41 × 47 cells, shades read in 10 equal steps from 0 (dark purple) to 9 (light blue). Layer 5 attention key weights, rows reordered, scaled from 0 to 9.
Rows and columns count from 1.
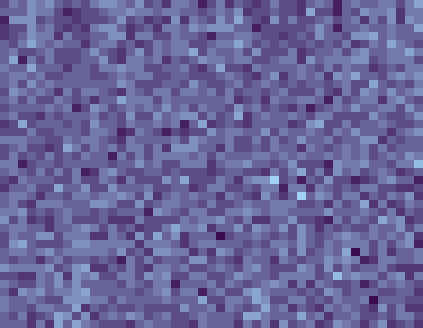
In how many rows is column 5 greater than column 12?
12
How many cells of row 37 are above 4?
17
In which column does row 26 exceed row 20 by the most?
13
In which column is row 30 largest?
18
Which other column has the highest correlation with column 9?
30
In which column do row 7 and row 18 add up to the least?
14
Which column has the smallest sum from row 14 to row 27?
45
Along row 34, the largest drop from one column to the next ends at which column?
11
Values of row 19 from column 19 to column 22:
2 6 6 6
